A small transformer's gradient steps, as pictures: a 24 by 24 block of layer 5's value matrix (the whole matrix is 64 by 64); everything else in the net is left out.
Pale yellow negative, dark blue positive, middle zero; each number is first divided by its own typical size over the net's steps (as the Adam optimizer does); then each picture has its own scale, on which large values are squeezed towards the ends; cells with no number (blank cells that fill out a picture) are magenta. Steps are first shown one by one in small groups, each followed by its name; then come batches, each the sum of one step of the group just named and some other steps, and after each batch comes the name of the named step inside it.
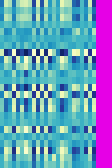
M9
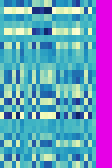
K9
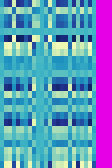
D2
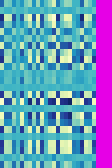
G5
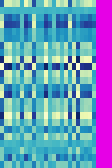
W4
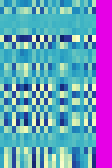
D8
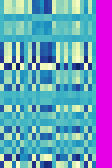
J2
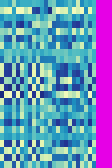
D2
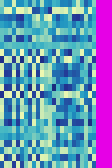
D2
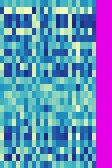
J2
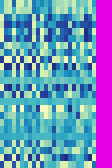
W4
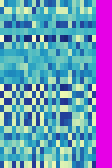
D8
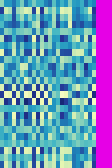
D8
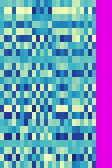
D8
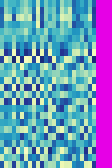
M9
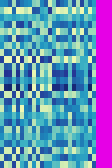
D2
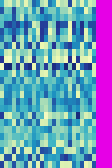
W4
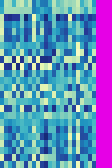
J2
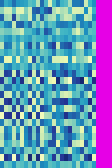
K9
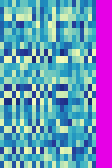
M9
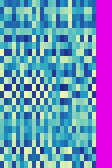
D8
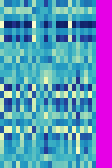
D2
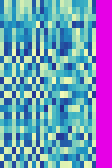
M9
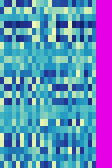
D2
